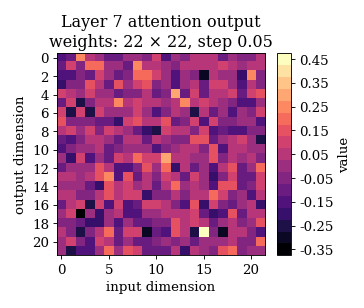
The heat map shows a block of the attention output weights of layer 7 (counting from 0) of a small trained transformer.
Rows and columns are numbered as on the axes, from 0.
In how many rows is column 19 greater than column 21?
6
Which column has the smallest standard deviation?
19
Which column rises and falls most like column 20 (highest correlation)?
9
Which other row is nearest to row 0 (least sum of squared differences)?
10
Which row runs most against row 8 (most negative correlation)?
2
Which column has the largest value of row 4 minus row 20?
12
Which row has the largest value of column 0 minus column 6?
7
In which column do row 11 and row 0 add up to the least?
1
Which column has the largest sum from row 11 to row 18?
11
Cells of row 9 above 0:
9
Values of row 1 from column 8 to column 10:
0.25 0.05 0.05
